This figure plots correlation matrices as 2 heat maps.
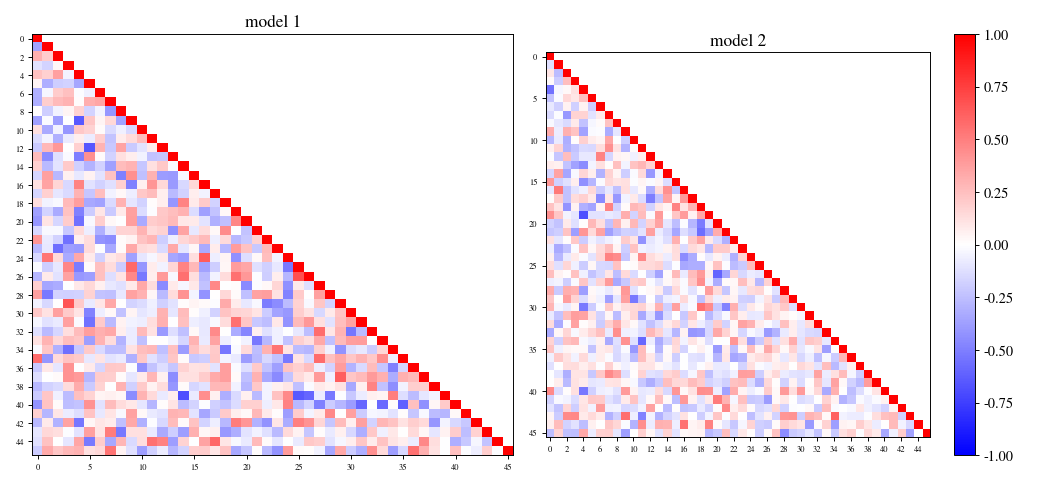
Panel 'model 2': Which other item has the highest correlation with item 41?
20
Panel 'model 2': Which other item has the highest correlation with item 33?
8
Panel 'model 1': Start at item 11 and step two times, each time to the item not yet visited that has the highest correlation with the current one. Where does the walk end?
17
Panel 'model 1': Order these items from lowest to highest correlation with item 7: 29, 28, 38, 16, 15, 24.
28, 16, 38, 24, 15, 29
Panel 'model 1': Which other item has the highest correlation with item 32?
27
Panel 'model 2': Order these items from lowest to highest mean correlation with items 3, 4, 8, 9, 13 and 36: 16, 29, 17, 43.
17, 16, 29, 43
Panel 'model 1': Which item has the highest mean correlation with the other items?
37
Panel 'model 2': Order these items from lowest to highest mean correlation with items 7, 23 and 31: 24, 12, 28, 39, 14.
12, 28, 14, 39, 24
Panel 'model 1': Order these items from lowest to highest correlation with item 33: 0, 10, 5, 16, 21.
21, 5, 10, 16, 0
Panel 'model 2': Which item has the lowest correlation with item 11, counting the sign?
34
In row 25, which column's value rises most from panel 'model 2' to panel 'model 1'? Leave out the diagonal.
26
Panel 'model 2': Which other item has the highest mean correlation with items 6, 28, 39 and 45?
38
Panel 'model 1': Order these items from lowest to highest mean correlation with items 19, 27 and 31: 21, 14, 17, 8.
21, 8, 17, 14
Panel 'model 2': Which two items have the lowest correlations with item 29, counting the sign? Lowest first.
10, 7
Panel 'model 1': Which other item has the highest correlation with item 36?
45
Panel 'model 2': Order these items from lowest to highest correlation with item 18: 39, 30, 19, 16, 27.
16, 39, 19, 27, 30
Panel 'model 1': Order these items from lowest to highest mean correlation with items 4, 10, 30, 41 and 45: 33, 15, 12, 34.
34, 15, 12, 33
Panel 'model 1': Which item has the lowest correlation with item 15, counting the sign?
8
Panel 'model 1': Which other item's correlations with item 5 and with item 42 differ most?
31
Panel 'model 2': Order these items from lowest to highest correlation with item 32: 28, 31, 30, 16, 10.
16, 30, 10, 31, 28
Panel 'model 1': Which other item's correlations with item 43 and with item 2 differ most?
12
